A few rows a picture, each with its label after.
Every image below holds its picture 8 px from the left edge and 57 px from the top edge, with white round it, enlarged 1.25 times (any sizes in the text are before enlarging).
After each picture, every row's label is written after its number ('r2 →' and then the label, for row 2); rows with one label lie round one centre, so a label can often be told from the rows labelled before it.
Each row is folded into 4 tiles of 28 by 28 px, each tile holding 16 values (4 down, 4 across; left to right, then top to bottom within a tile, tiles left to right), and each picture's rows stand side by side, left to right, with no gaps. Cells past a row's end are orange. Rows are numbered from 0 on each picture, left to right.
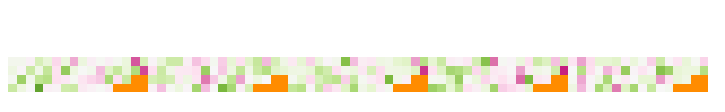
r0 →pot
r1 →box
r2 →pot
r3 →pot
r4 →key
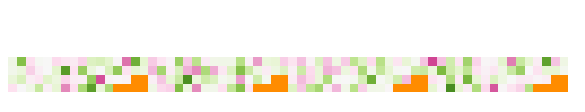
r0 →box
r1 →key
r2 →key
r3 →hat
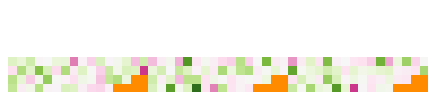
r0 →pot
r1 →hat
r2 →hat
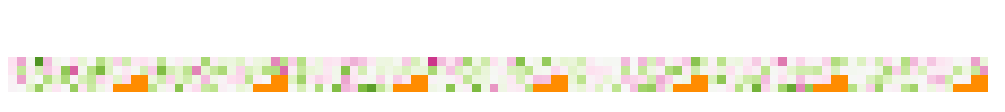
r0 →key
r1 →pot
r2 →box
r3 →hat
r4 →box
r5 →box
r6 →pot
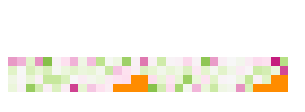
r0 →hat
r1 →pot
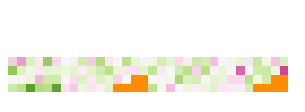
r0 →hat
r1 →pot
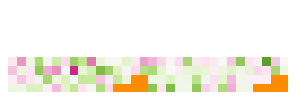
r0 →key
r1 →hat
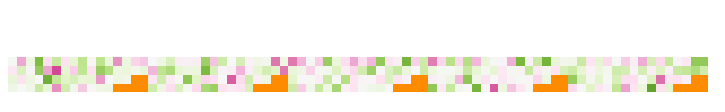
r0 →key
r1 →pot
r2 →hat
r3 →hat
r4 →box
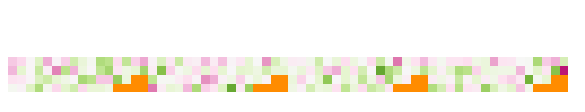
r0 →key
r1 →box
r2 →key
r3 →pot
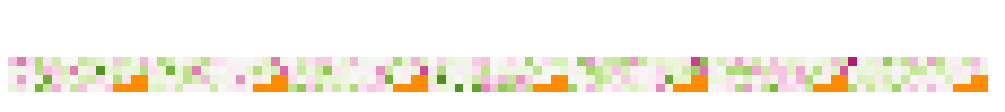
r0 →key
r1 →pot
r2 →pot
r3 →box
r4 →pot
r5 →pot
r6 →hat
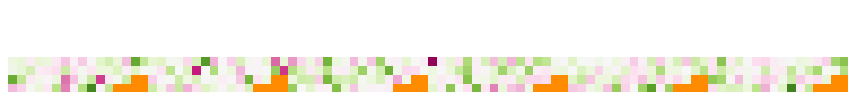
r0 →box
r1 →pot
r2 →hat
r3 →hat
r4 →box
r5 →box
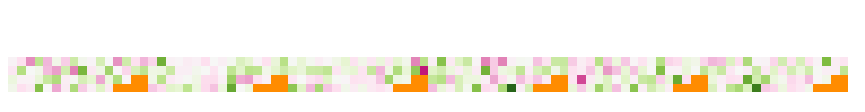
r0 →key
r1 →box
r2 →pot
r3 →box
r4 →key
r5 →hat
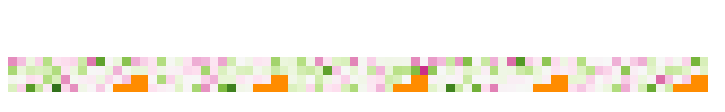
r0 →hat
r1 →box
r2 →pot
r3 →hat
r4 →box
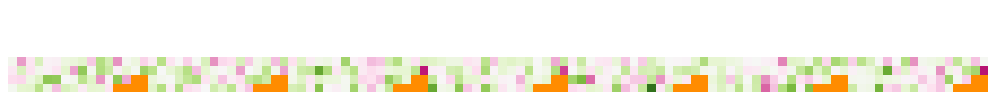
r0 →key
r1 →pot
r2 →pot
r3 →pot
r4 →box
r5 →box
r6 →pot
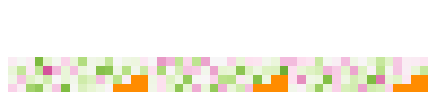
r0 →key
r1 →key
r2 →key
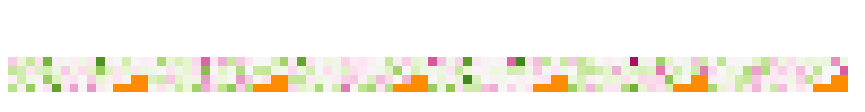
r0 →hat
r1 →box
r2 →box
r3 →hat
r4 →pot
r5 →pot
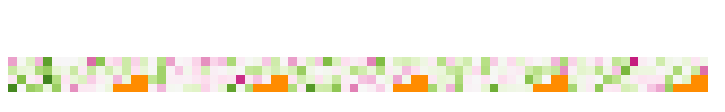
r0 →hat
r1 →box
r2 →hat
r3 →pot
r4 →pot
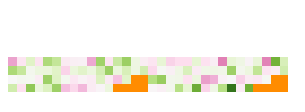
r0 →hat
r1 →box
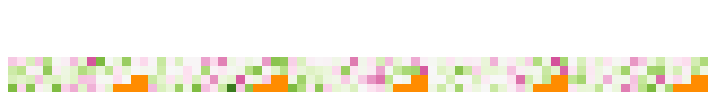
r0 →hat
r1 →box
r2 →pot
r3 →pot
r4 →box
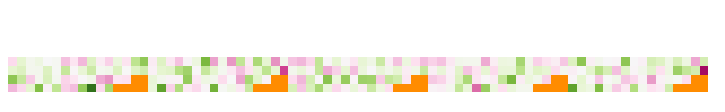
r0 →box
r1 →pot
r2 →key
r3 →key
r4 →pot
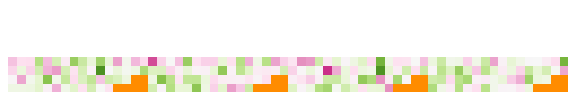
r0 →key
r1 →hat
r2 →key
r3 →pot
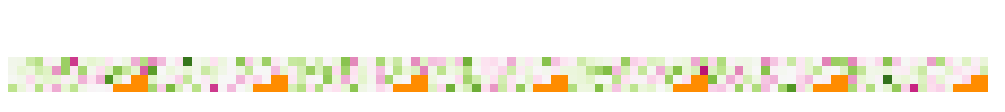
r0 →pot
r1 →hat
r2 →pot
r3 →hat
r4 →pot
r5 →box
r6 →hat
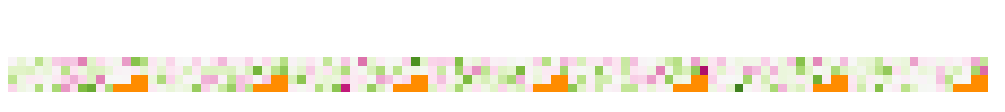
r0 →box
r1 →box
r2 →box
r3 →key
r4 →pot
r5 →key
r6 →pot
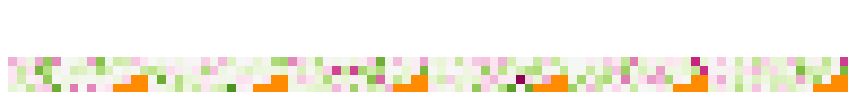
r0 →hat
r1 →box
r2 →key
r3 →box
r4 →pot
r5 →key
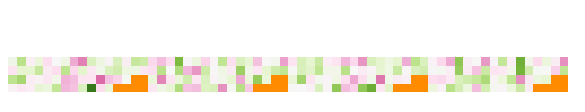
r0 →box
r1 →key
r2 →box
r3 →key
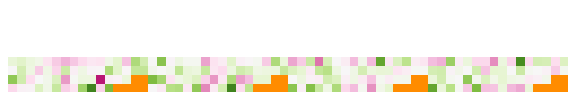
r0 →box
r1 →box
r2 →hat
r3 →hat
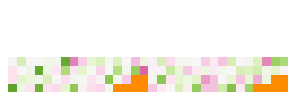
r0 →pot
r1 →box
